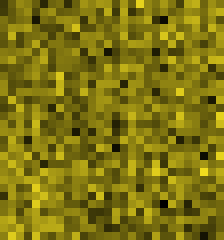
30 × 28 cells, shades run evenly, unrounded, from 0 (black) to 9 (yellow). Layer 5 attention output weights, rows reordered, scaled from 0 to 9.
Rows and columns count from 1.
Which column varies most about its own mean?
21
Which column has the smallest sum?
15
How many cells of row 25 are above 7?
2
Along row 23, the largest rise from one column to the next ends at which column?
22
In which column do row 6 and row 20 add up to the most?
28
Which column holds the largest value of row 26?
5
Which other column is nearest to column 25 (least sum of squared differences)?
24
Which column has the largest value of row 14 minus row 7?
20
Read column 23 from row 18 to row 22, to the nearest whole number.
1 4 6 6 4
